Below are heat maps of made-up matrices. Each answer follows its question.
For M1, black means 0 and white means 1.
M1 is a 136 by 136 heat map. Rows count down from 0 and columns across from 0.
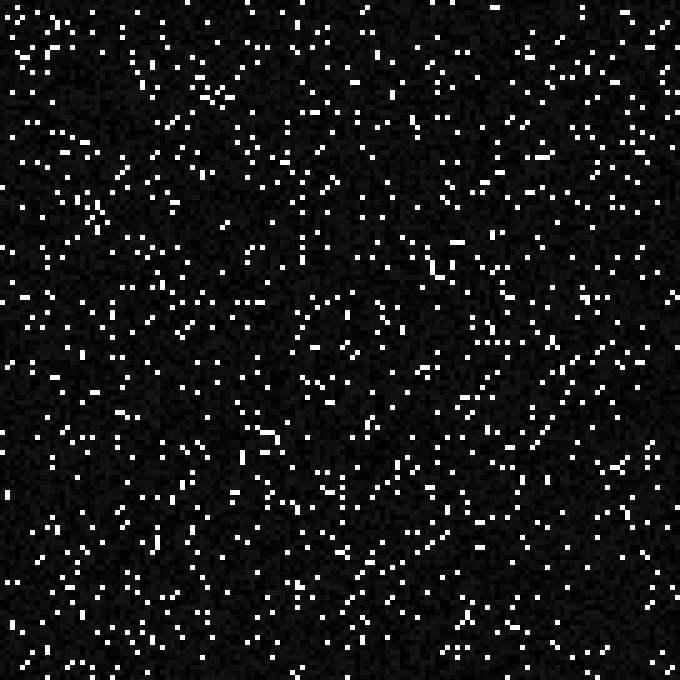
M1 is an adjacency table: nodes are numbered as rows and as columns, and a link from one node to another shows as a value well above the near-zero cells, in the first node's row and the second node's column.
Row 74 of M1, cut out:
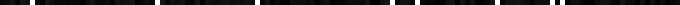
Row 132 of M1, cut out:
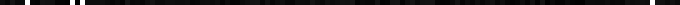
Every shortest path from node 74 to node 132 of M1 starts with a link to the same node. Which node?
node 6
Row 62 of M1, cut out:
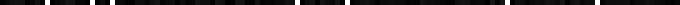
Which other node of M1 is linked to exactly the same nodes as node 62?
node 135
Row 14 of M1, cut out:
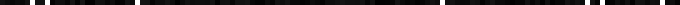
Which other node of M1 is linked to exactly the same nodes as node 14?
node 130
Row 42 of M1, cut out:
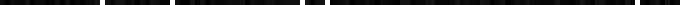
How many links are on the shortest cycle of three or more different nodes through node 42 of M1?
3
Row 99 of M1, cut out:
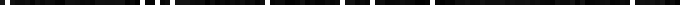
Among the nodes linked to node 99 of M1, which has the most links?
node 31
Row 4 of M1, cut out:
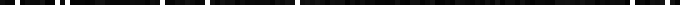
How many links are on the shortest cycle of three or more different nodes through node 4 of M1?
3
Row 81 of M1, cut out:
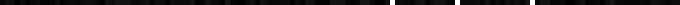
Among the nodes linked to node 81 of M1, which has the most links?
node 91
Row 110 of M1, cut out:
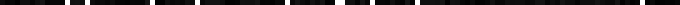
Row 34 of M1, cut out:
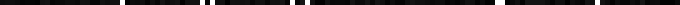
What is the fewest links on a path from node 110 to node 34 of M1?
3
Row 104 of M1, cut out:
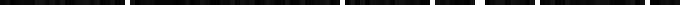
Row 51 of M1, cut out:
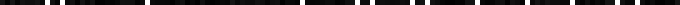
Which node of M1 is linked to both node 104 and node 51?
node 95
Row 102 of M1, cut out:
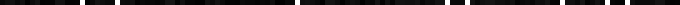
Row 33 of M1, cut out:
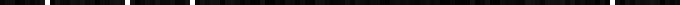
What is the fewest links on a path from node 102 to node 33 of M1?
3
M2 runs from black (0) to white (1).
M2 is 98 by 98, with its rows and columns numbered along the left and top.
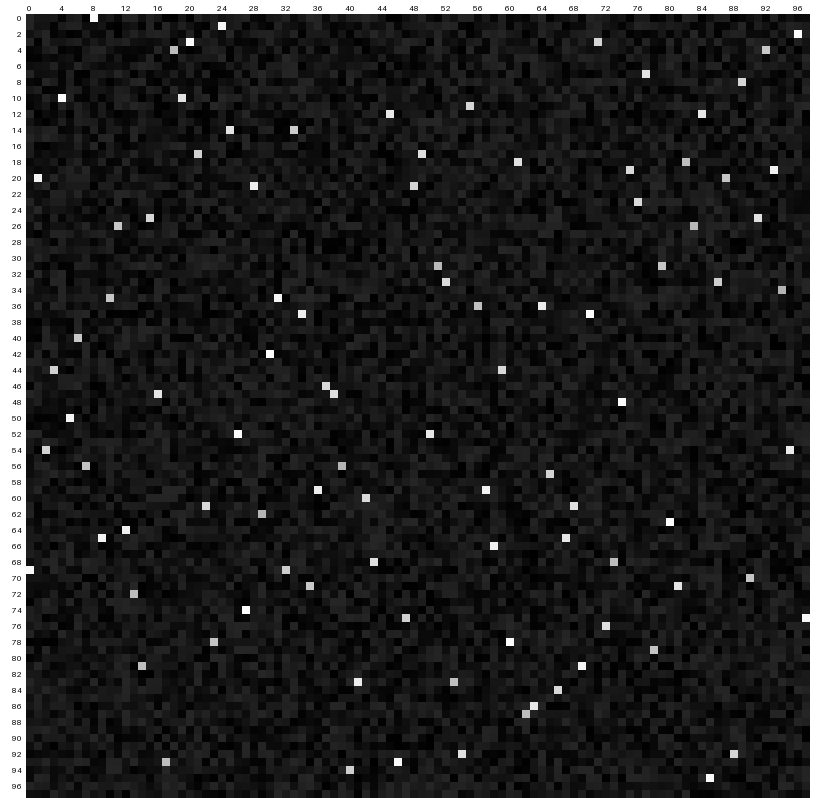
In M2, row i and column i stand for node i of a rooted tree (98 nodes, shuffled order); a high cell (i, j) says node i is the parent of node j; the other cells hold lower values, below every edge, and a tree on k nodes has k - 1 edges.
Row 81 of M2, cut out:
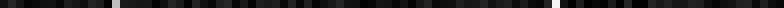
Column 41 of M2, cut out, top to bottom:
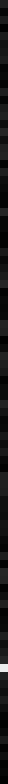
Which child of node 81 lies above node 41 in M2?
14
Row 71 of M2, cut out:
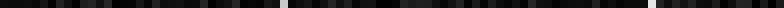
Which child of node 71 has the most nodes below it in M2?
35
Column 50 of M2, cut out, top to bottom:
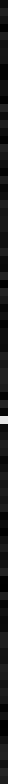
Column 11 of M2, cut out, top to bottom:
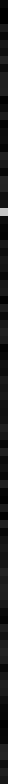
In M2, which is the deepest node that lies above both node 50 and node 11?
52
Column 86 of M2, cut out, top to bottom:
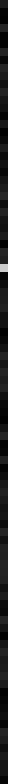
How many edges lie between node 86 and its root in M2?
6
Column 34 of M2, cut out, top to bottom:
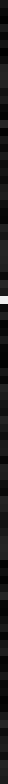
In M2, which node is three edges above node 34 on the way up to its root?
93
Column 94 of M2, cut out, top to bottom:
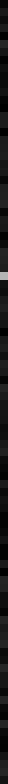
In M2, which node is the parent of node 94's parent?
37
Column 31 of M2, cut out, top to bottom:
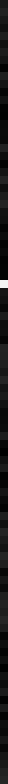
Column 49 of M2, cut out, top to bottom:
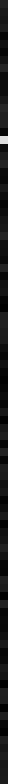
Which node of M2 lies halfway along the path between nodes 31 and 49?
19
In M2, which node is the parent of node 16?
47
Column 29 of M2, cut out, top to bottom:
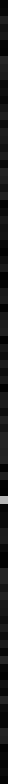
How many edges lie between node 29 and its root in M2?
5
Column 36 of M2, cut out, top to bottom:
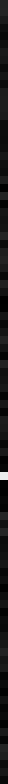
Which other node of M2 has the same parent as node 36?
57
